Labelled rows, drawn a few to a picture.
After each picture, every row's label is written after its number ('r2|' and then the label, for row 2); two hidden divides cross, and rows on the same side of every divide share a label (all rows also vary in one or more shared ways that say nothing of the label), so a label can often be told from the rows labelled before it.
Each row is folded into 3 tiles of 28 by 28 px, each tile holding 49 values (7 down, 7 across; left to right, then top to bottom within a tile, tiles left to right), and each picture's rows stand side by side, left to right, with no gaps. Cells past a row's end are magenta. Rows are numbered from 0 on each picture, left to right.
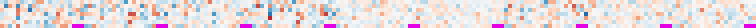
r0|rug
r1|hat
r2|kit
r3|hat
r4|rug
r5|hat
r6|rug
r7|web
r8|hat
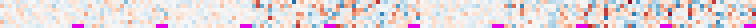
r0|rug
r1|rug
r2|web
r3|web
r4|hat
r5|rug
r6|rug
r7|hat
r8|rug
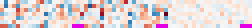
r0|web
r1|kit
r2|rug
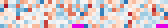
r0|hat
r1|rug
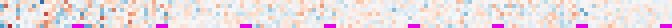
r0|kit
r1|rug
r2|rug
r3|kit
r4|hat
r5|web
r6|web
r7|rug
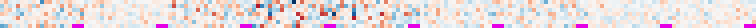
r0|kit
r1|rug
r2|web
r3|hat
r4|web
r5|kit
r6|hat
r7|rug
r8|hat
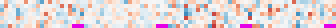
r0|rug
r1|hat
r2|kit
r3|hat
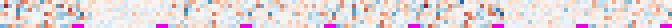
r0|hat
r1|web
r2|hat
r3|web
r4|kit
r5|hat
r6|web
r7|rug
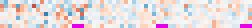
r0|hat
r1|rug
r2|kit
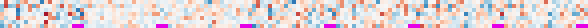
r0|web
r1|web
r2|rug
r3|kit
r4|kit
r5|hat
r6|rug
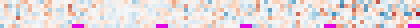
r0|hat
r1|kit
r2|kit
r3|rug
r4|rug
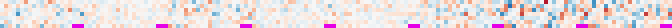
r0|rug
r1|rug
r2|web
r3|web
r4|hat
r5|web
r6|hat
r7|hat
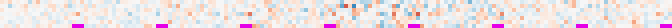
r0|web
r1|rug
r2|rug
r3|hat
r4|rug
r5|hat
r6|kit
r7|web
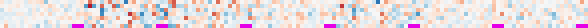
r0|kit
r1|web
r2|kit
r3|web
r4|hat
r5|web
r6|rug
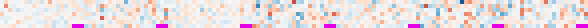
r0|hat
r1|kit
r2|web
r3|kit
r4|rug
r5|hat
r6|kit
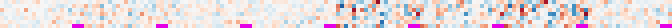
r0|web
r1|hat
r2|rug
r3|hat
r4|web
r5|web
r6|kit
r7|kit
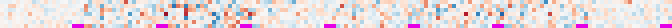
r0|hat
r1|web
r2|rug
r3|rug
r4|hat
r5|kit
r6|hat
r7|web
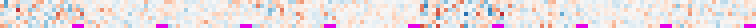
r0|hat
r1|hat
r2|kit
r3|hat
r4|rug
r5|web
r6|web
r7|rug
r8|rug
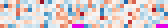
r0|kit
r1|rug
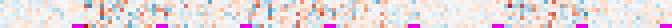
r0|hat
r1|hat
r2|kit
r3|kit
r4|hat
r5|kit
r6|hat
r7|kit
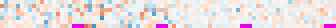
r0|rug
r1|hat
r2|web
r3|hat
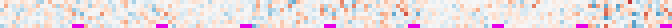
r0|hat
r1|kit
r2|rug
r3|rug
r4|web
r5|kit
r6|web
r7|rug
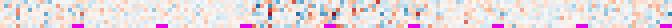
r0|kit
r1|web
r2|kit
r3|kit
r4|web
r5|rug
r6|hat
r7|hat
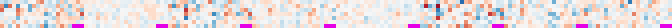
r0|rug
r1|web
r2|rug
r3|hat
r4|hat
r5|web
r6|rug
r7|kit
